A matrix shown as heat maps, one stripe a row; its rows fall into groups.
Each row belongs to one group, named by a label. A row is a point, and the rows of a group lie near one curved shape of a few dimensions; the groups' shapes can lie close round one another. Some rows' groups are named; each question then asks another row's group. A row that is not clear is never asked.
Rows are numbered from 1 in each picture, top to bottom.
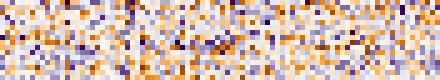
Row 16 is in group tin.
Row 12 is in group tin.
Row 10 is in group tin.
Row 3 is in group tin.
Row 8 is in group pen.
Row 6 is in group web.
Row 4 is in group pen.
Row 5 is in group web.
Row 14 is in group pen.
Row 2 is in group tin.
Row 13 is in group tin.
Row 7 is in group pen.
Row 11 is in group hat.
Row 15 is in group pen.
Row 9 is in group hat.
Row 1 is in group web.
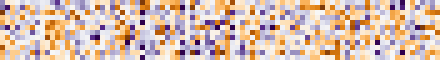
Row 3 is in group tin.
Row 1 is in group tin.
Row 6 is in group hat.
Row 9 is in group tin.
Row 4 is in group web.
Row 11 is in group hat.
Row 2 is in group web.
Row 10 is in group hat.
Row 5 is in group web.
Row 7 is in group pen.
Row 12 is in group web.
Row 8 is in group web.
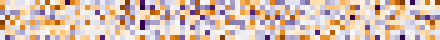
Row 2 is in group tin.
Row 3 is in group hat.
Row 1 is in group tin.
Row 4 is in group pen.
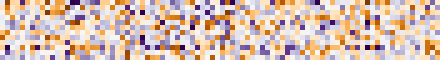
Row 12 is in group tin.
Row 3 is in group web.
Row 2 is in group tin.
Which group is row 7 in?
pen
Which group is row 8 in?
web
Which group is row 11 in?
web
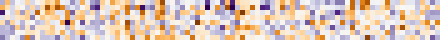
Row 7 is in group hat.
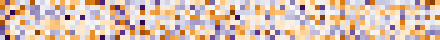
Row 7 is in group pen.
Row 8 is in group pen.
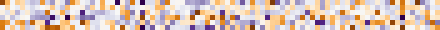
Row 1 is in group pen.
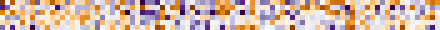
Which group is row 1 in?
tin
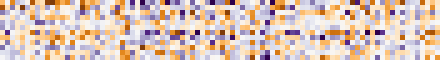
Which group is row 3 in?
web
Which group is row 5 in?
hat
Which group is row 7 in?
hat
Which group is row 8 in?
tin
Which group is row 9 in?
hat
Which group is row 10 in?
tin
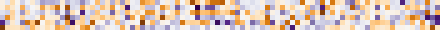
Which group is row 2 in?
tin
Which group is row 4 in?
tin
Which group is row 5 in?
pen
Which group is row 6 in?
tin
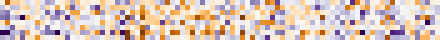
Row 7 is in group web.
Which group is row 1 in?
pen
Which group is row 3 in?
web
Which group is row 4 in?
web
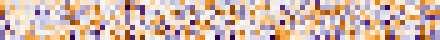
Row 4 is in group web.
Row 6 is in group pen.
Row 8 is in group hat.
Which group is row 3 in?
hat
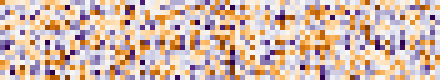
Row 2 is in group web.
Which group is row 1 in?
hat
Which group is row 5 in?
tin
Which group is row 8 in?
tin
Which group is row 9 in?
hat
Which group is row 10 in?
web
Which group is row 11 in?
hat
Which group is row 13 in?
web
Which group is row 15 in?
hat
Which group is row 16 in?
hat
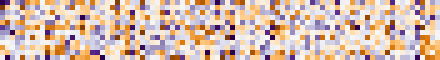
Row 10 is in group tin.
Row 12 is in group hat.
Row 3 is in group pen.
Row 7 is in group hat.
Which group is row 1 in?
pen
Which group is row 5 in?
pen
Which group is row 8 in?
hat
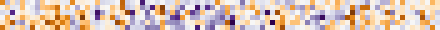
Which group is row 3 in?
pen
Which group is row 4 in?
tin
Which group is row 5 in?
hat
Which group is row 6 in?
tin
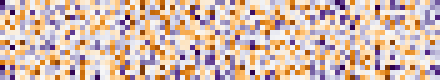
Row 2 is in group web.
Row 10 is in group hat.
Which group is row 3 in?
hat
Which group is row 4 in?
tin
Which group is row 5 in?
pen
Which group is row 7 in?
pen
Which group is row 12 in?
web
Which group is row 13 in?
tin
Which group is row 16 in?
pen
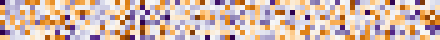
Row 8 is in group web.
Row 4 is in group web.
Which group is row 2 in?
pen
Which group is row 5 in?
tin
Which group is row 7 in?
web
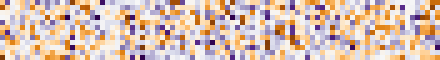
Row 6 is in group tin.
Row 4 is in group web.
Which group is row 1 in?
hat
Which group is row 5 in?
tin
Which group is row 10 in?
pen
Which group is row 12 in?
tin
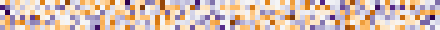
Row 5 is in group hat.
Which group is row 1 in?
tin
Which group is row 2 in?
web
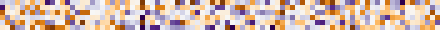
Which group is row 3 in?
tin
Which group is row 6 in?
hat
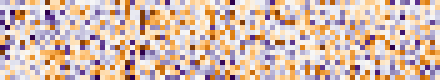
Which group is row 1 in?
hat
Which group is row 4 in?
hat
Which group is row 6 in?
pen
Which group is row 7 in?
tin
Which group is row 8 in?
hat
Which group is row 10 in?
web
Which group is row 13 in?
web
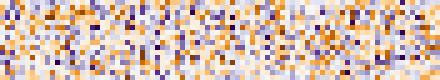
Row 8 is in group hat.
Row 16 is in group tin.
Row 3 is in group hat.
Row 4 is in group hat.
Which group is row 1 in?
hat
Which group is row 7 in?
hat
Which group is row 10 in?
tin
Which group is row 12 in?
hat
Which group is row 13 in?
web
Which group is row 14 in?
hat
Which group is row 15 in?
pen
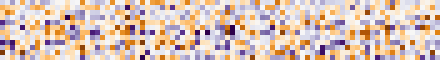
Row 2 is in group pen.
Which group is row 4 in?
web
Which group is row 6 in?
hat
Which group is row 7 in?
web
